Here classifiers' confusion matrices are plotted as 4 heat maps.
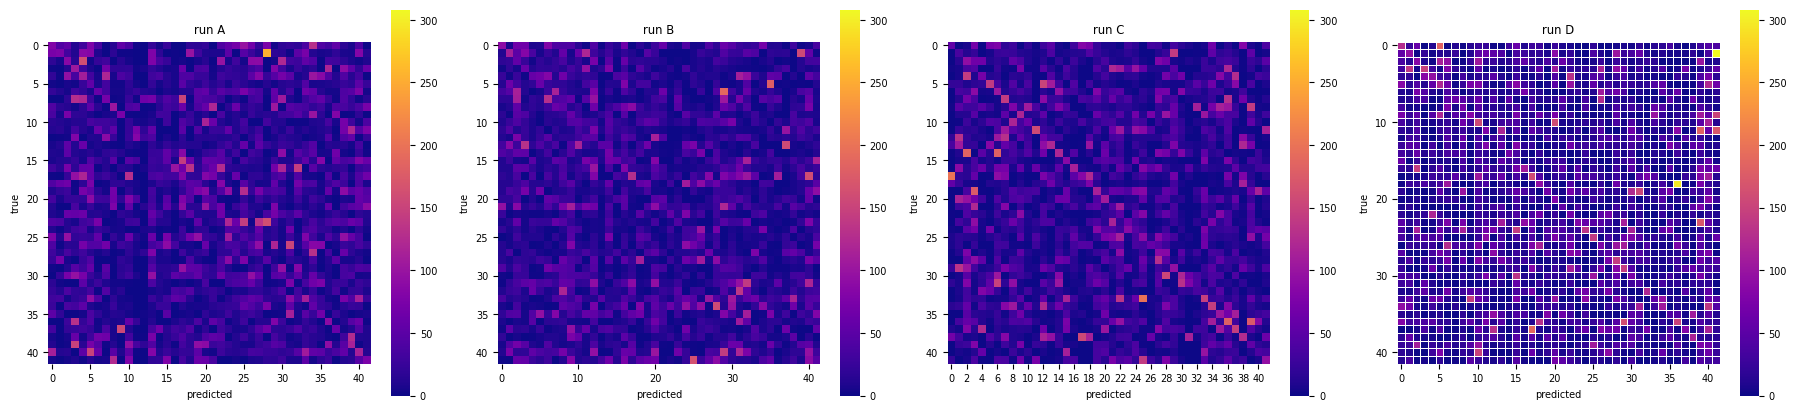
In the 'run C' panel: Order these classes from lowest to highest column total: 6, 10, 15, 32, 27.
32, 10, 15, 27, 6
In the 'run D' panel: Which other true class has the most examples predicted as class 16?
23
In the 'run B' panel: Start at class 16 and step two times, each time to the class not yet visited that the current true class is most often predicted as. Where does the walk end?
20
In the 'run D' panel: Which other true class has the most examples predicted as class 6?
26
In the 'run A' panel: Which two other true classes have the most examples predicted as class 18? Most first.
16, 1
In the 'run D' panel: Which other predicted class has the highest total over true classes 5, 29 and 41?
22
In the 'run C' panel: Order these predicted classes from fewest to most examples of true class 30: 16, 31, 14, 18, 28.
16, 18, 31, 14, 28
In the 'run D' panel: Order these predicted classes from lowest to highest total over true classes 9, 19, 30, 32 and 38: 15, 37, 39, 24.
37, 24, 39, 15
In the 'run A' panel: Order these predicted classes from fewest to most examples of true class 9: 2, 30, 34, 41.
41, 30, 2, 34
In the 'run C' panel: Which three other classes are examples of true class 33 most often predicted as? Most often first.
25, 22, 15
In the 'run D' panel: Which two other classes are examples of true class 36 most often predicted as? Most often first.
29, 18
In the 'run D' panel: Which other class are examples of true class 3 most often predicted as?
1
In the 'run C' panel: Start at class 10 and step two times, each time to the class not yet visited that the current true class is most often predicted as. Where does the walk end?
39
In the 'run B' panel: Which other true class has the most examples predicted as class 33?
27
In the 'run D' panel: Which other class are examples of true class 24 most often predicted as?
15
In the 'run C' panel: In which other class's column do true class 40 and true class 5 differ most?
12
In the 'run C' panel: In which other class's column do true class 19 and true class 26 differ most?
3
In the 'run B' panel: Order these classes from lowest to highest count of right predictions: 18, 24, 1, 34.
24, 18, 34, 1
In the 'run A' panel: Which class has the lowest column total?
12
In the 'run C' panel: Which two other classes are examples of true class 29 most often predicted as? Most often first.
1, 2
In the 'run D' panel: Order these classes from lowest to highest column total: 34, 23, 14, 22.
14, 23, 34, 22
